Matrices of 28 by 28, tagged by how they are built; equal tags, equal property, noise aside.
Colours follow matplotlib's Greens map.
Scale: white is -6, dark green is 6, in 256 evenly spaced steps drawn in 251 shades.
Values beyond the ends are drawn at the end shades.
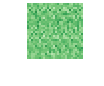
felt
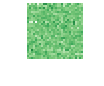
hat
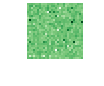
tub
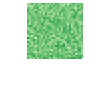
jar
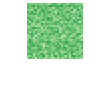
felt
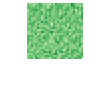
felt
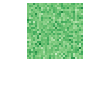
jar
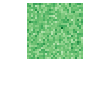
jar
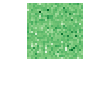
tub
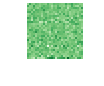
hat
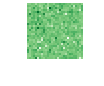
tub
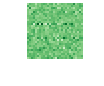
hat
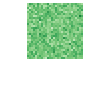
jar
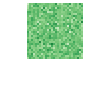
jar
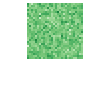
jar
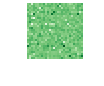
tub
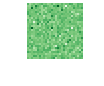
tub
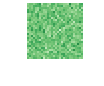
jar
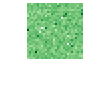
tub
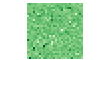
tub
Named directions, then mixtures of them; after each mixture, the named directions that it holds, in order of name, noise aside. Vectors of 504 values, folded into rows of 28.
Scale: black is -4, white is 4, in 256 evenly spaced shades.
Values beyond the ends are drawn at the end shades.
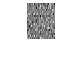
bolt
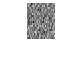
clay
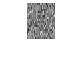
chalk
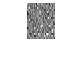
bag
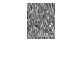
bag, chalk.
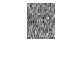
bag, chalk, clay.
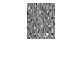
bag.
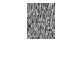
bolt, chalk.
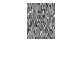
chalk.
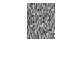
bag, bolt, clay.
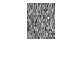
bag, bolt, chalk.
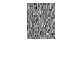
bag, bolt, chalk.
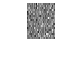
bag, bolt.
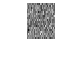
chalk.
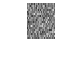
bag, bolt, clay.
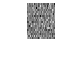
bolt.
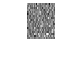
bag.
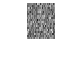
bag, chalk, clay.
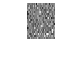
bag.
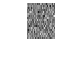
chalk.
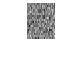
bolt, chalk, clay.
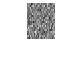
clay.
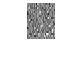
bag.
